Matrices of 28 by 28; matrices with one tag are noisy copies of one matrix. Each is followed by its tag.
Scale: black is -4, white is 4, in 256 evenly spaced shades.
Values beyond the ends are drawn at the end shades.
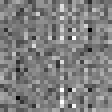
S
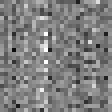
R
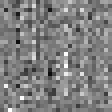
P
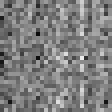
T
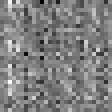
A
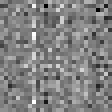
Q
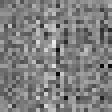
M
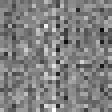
M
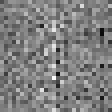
M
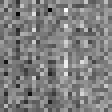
P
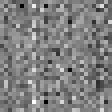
Q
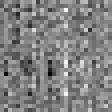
P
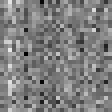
A
